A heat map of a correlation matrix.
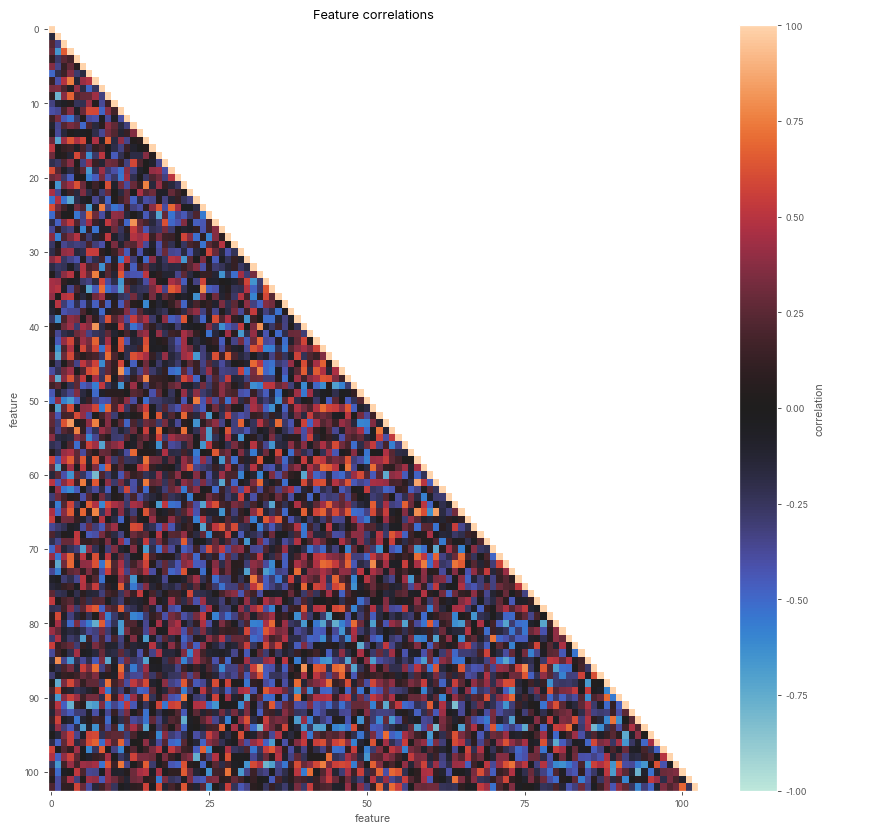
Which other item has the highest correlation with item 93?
89
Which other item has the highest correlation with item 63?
30
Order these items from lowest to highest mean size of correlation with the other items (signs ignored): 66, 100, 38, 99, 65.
38, 66, 100, 65, 99
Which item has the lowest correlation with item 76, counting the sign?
84
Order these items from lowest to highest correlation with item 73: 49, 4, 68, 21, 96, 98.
98, 68, 4, 96, 49, 21
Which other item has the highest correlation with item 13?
26
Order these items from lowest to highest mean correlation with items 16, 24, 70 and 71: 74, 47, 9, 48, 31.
74, 9, 47, 48, 31
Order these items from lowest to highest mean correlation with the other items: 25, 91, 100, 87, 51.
91, 25, 87, 100, 51
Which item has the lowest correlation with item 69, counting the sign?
31
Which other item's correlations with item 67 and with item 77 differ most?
24
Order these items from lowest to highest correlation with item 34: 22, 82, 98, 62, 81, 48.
22, 62, 98, 82, 48, 81
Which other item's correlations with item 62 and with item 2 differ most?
3
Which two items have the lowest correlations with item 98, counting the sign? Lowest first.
23, 50
